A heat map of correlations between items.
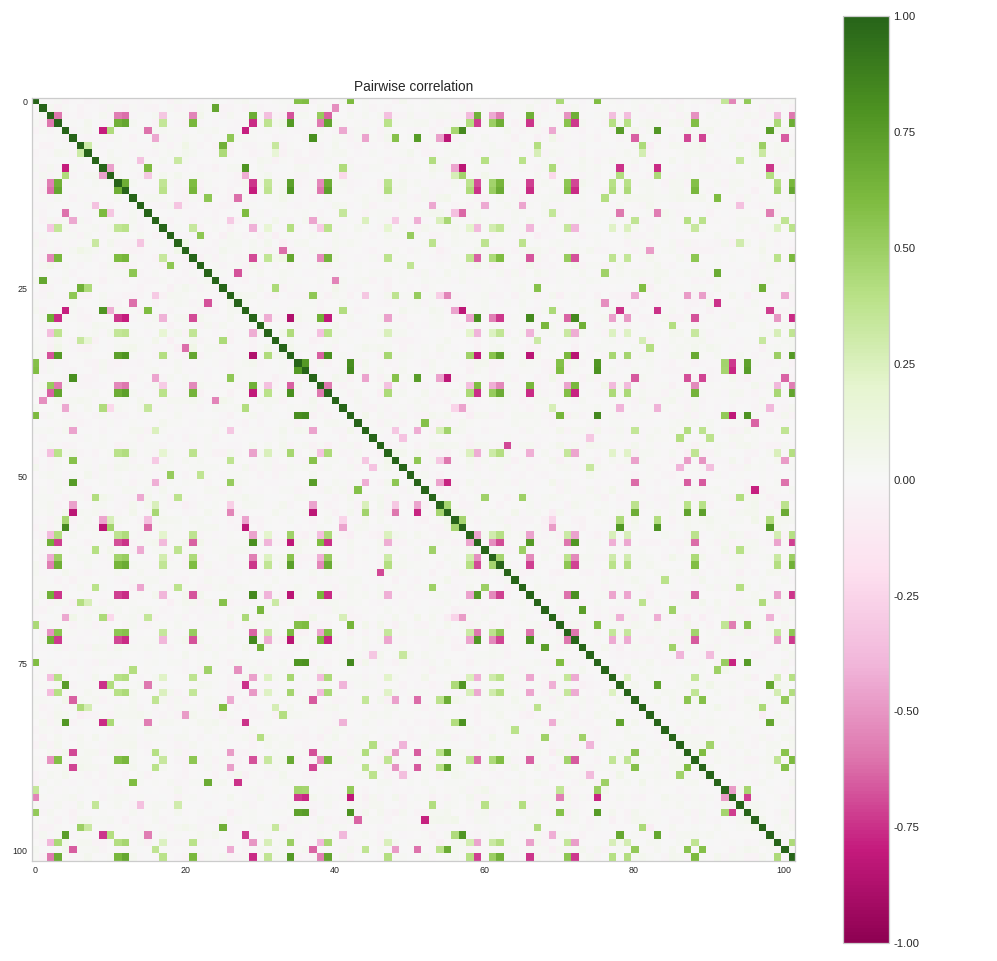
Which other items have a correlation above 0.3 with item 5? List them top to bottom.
26, 37, 48, 51
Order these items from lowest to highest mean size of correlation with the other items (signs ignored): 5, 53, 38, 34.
53, 5, 38, 34
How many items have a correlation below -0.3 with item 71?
6
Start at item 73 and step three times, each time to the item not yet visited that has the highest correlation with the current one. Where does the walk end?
85
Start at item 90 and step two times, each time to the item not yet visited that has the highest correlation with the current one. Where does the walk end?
45
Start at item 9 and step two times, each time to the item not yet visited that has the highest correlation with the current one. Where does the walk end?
15
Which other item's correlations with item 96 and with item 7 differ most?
52
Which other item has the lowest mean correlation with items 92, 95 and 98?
93
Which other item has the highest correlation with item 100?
55
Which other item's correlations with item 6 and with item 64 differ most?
25
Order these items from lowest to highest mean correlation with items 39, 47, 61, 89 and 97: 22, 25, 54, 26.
26, 22, 54, 25
